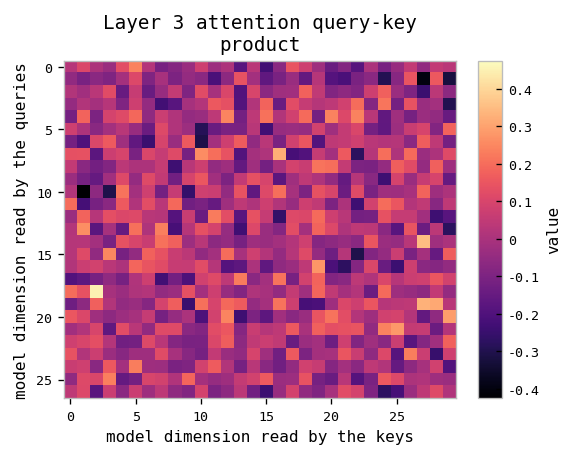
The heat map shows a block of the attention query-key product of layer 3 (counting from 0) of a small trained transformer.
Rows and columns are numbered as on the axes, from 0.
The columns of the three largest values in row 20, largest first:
29, 12, 20
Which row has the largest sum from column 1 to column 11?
16
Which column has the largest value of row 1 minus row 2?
13
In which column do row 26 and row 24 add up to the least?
25
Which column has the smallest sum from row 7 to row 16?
22
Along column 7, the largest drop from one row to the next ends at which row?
17
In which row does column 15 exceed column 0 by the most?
4
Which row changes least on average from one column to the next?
14
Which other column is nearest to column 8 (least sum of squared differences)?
23
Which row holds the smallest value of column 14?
10
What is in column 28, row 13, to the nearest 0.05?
0.05
